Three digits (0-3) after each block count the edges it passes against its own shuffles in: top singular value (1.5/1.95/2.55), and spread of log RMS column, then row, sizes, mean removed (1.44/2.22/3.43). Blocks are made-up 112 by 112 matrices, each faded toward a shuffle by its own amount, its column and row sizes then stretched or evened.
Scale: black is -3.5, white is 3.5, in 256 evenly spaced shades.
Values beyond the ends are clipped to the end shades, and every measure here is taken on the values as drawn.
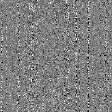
0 3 0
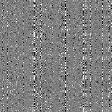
3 3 0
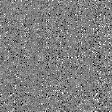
1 2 1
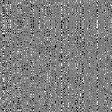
3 3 0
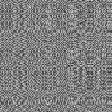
3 0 1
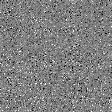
0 1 1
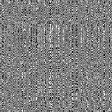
3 3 0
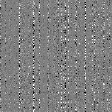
1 3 1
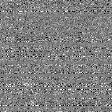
0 1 3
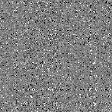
1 2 2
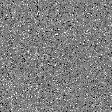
0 1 0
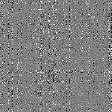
1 3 2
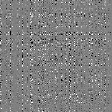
2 3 2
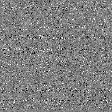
0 1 2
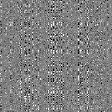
3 3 1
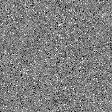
0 1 0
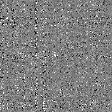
0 2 2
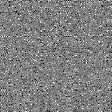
2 0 1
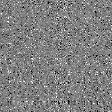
2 2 1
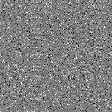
2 0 0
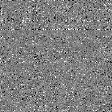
1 1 2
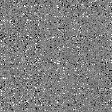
0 2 2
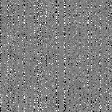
2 3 1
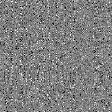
2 2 0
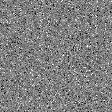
1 1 0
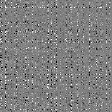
1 3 2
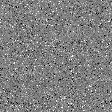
0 0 1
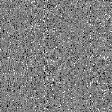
2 2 0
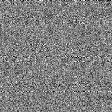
2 0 2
